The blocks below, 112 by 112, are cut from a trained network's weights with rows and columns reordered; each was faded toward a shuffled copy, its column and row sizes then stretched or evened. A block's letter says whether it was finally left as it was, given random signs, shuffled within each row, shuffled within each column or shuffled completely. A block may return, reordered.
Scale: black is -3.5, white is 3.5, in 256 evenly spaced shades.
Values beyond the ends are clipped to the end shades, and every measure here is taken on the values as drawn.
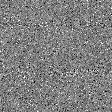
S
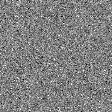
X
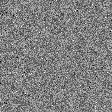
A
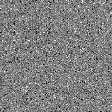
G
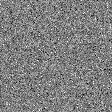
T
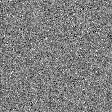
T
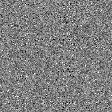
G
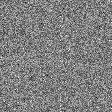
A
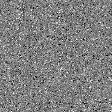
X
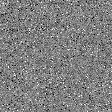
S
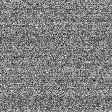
S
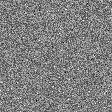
T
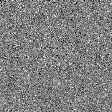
S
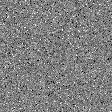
T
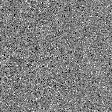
X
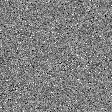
T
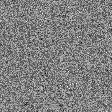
A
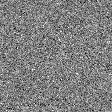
S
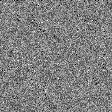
X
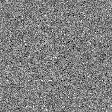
X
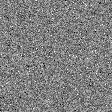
T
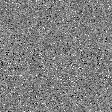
S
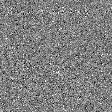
X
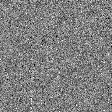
A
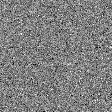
S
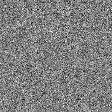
X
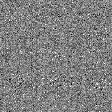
G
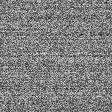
S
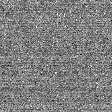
G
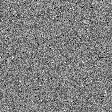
S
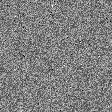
A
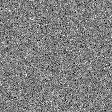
T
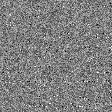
X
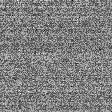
G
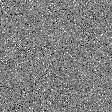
T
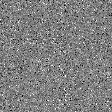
X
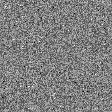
X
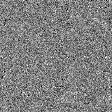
X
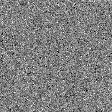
A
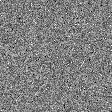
T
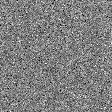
T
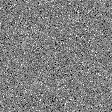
T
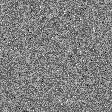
T
